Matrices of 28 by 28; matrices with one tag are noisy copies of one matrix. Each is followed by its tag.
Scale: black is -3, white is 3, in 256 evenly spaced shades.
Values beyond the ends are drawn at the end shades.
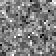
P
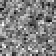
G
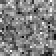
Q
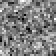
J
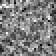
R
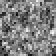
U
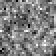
U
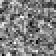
G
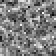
J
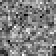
U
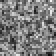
Q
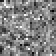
R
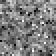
Q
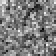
P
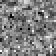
J
